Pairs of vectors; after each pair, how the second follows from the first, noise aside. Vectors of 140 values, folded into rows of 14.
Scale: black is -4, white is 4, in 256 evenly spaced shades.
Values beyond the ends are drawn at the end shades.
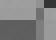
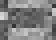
wrapped around, negated.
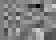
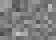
reversed, negated, shrunk.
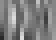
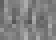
wrapped around, shrunk.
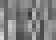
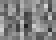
wrapped around, negated.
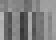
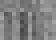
shrunk.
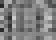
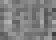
reversed, shrunk.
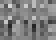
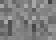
shrunk.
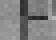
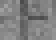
shrunk.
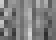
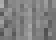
shrunk.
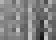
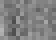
wrapped around, shrunk.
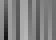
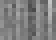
reversed, negated, shrunk.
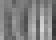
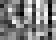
wrapped around, scaled up.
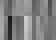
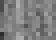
wrapped around, shrunk.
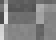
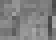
reversed, negated, shrunk.
